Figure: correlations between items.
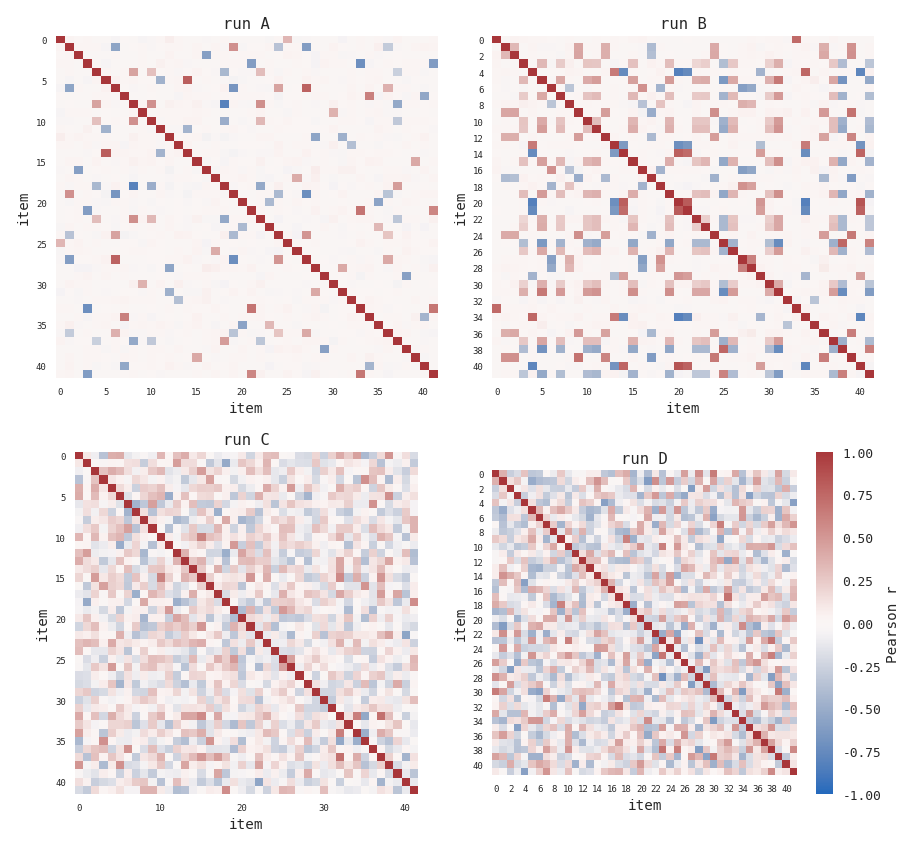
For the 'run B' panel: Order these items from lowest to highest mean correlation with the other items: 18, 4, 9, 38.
38, 4, 18, 9
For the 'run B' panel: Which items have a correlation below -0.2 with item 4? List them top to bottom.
14, 20, 21, 29, 40
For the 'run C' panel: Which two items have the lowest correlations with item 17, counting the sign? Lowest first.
7, 40
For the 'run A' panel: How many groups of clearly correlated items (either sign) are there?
14
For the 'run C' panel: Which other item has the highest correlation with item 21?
15
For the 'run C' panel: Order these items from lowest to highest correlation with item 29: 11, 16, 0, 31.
31, 16, 11, 0
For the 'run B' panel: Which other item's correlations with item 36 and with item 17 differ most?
39
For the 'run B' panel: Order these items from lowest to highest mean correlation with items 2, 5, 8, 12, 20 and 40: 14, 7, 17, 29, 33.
17, 33, 7, 29, 14
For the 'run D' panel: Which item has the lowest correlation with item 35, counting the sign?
3
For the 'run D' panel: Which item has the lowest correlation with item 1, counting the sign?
21
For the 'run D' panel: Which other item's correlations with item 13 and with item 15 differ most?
4
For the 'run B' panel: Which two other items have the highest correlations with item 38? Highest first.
25, 41
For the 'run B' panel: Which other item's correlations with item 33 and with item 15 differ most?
0
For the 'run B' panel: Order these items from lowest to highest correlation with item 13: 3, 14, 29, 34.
14, 29, 3, 34
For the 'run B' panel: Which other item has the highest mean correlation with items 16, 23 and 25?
6
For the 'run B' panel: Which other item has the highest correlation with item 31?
5
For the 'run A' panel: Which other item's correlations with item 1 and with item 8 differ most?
18
